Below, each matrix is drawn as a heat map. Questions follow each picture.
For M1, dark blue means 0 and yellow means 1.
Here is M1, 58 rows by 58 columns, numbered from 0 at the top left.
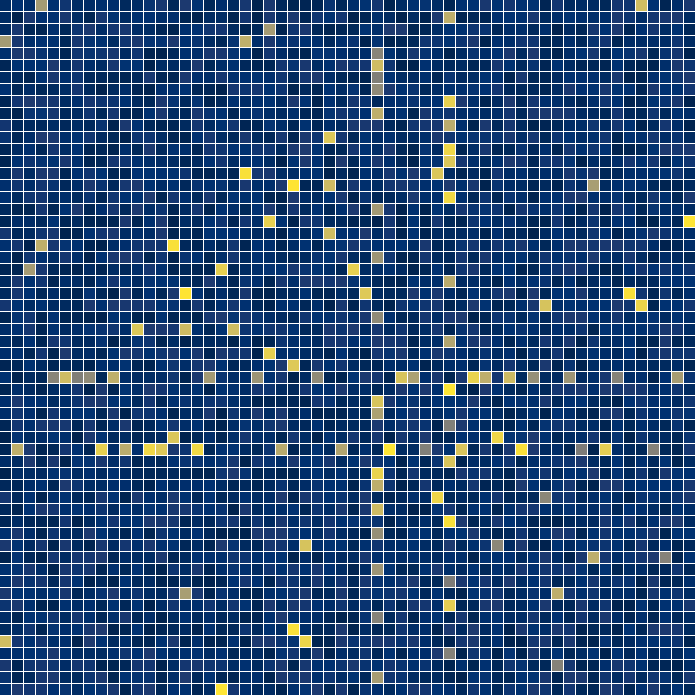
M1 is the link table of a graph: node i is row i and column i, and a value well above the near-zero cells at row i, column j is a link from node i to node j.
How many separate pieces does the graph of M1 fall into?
5
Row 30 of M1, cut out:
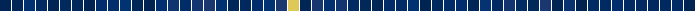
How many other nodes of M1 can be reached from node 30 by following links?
9
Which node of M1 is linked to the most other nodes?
node 31
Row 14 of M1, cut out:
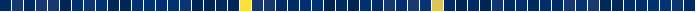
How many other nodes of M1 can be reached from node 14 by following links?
8
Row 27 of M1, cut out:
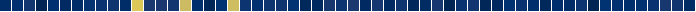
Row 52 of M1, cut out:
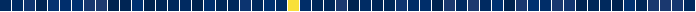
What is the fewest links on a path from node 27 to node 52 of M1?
3
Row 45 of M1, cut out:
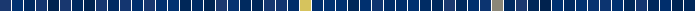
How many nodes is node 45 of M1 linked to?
2
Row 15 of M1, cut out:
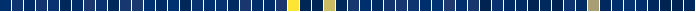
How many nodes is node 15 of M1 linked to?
3
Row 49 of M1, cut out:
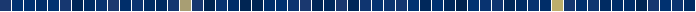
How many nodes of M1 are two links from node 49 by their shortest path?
3
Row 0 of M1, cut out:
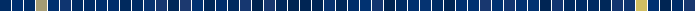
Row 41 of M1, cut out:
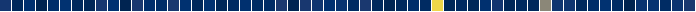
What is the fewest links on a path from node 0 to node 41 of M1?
4
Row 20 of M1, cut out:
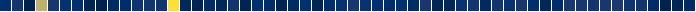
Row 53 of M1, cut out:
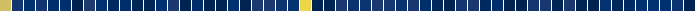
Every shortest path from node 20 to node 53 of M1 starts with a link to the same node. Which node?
node 3
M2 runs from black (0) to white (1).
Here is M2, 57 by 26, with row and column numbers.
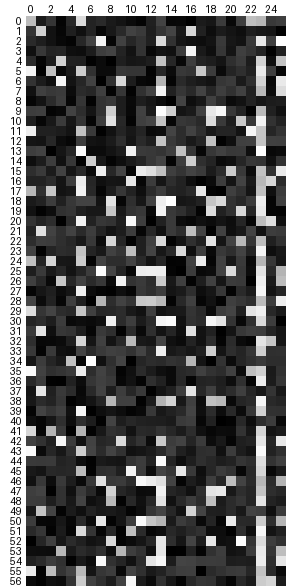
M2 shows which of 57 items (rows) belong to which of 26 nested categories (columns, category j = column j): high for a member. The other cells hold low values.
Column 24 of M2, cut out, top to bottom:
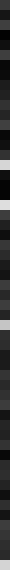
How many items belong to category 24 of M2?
4
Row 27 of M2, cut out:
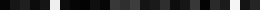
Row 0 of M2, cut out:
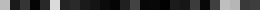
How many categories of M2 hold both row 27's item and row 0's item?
2
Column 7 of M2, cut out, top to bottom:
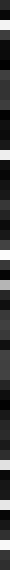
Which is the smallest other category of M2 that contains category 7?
25
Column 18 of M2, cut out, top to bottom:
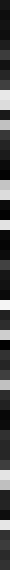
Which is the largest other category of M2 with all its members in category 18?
8
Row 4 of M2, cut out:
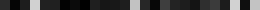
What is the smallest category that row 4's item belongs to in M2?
3
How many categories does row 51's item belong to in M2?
3
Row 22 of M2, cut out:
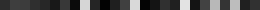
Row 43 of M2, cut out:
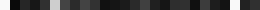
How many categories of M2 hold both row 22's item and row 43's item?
1
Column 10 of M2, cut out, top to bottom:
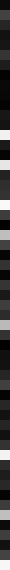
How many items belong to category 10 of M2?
8
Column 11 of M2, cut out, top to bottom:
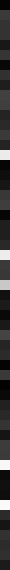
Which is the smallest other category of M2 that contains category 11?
12
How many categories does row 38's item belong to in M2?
6
